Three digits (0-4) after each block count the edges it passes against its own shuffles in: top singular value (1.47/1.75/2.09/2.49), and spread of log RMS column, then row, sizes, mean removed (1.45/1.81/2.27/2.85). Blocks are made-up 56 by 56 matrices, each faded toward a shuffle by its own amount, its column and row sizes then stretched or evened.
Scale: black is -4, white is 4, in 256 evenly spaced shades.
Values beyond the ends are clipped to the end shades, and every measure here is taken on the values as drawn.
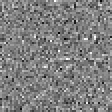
1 0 2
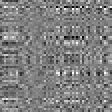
4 4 4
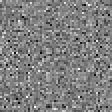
2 0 0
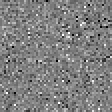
1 1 1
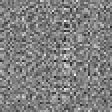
3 2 0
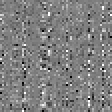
3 4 2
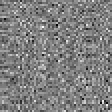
3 1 1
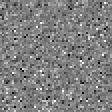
1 1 0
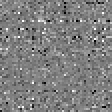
0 2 3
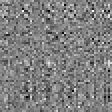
3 2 3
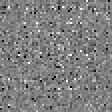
0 1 2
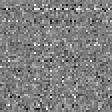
2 1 3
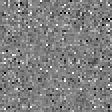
1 1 2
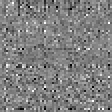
2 2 3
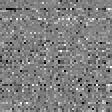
3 0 3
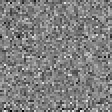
1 0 2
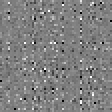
2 3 2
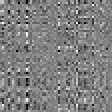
4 4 2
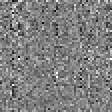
2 3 1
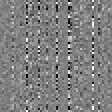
4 4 0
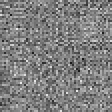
3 0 1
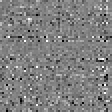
0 2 4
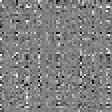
3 4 3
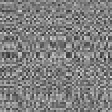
4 1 4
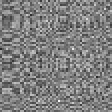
3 0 0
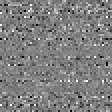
0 1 4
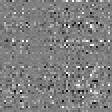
3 3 4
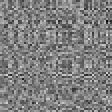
4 1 3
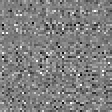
3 1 3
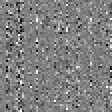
1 4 0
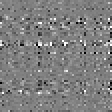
3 2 4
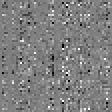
1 4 2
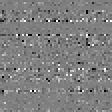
0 1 4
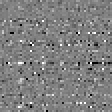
2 1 3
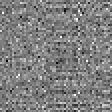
3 1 0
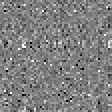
2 1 1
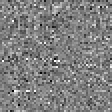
1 1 2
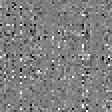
0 4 2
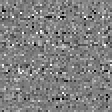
0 0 3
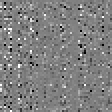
1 4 1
